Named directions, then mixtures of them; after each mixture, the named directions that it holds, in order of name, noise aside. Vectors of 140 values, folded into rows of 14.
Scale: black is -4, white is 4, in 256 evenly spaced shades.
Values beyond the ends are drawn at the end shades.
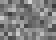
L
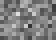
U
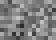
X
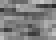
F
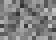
L, U, X.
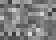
F, L, X.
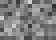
L, U.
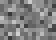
L.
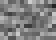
F, L.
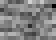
F, L, U.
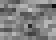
F, U.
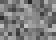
L.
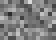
L.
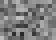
F, U, X.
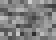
F, L, X.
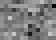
F, U, X.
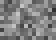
U, X.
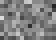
L, U.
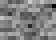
F, L, U.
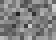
U.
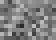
X.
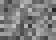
U, X.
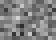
X.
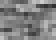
F.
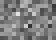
U.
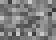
L, X.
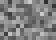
L.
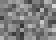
L, U, X.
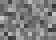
L.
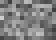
F, L, U.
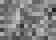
U, X.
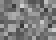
L, U, X.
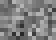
X.
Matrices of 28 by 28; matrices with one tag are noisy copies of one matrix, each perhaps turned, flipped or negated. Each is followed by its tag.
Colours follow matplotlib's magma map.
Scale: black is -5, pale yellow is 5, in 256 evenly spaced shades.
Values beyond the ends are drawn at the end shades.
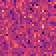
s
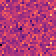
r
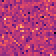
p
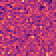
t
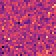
t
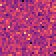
p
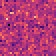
s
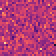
r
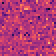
t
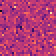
r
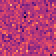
p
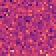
r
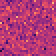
t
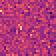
r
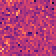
t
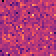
p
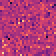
t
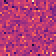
t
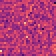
p
